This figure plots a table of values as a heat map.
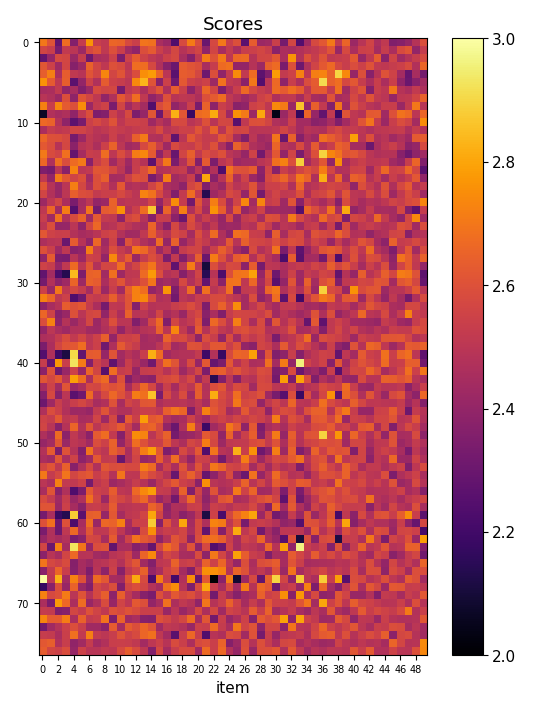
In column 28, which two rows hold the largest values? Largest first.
9, 20
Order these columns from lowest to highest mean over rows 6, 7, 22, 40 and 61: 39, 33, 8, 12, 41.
39, 8, 12, 41, 33
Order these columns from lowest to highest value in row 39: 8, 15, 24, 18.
8, 18, 24, 15
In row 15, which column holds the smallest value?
14
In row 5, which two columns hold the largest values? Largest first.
36, 13
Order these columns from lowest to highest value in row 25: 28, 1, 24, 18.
18, 1, 28, 24
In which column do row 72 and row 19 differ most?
21
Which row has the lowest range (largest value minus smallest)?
11
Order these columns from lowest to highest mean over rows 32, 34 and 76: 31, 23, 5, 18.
31, 5, 18, 23
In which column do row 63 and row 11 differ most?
33
